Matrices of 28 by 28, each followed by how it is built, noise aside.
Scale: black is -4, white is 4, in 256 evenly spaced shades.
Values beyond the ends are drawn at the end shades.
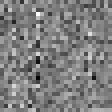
uneven columns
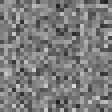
repeating rows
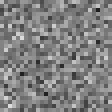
noise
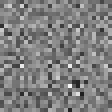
low rank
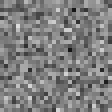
noise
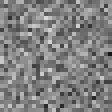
noise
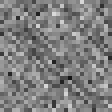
Toeplitz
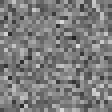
repeating rows
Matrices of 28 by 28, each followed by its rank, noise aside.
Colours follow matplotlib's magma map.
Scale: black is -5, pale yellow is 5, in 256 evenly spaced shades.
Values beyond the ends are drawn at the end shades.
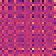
one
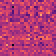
four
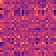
three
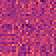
six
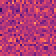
four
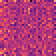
four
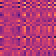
one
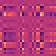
one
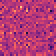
four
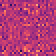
four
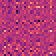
four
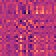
two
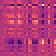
one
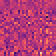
four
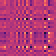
one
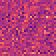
six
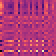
one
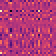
two
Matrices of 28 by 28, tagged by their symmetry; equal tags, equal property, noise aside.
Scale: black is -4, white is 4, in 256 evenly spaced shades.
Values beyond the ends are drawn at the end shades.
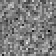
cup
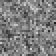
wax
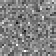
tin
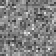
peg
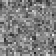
wax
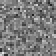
tin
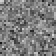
peg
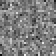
peg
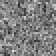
wax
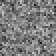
cup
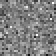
wax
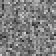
wax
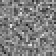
tin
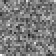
cup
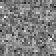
cup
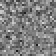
wax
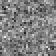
cup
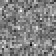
cup
